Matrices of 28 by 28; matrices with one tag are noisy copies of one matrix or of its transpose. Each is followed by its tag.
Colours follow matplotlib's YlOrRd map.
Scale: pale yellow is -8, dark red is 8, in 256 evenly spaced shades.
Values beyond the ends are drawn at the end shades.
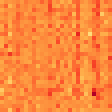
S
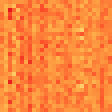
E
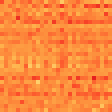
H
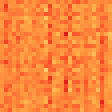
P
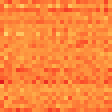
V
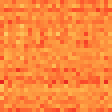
V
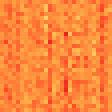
P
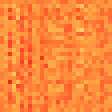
E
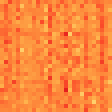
P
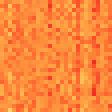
S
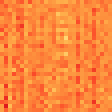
H
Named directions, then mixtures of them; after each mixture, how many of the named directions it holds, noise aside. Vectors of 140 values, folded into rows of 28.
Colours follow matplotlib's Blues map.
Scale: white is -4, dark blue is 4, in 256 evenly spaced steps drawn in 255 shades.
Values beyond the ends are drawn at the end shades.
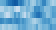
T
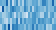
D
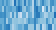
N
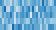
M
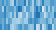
one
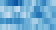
one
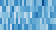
four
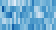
four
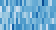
three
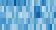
two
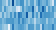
four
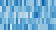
four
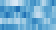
one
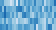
four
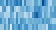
four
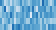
one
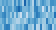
one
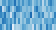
three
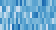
three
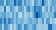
three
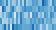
two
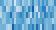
two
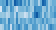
four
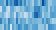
four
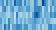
four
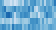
two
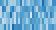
two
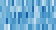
two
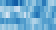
one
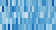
one
